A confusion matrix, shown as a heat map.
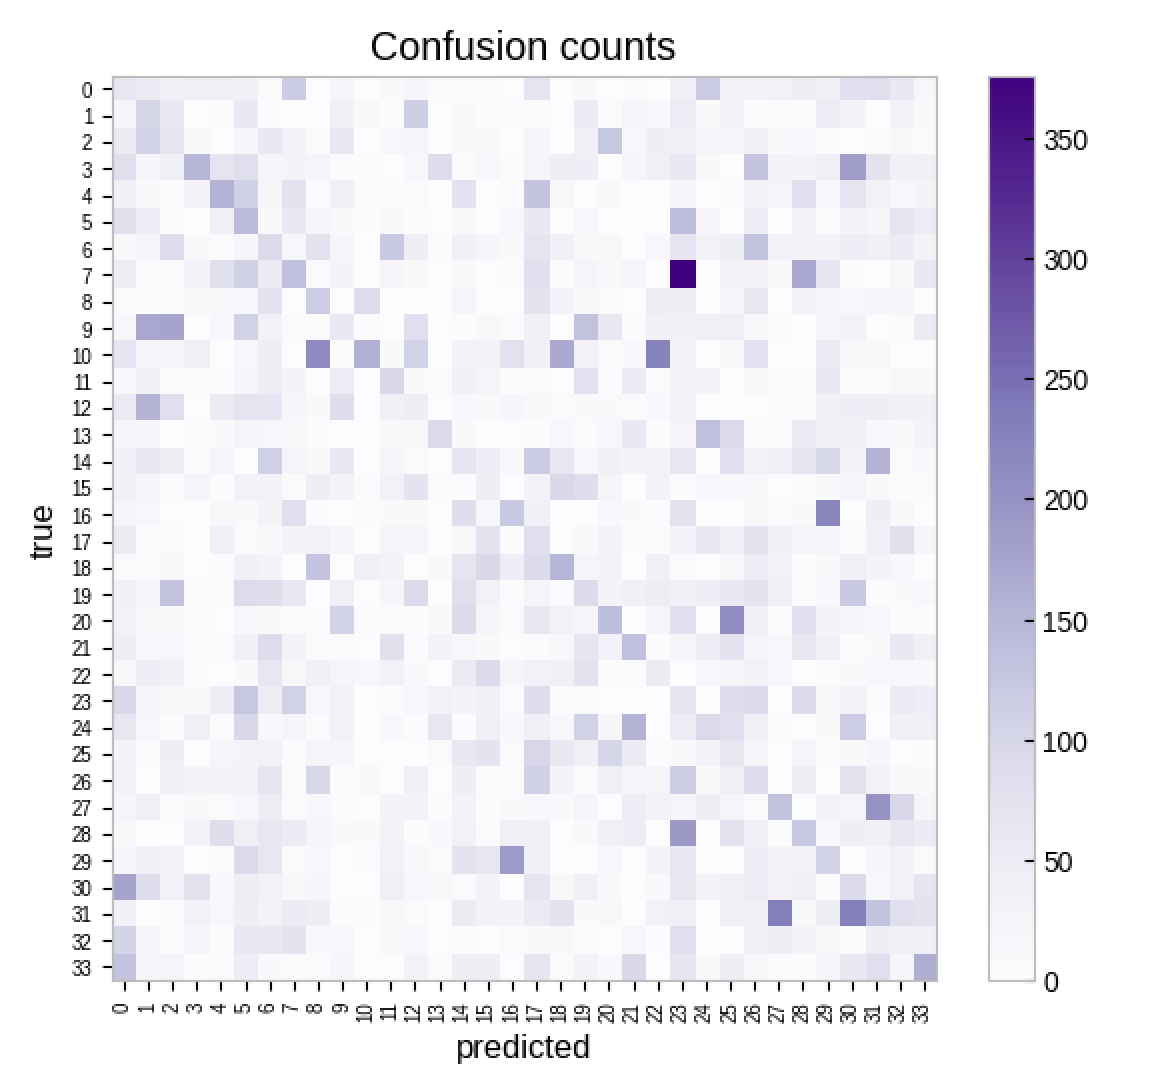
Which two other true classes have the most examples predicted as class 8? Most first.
10, 18
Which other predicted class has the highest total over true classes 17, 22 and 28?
23
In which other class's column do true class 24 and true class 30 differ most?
21
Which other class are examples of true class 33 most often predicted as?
0
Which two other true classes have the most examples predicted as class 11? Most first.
6, 21
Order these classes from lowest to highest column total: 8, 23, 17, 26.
8, 26, 17, 23
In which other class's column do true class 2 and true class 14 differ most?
31
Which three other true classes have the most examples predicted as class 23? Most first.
7, 28, 5
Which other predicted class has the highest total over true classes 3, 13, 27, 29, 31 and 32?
30
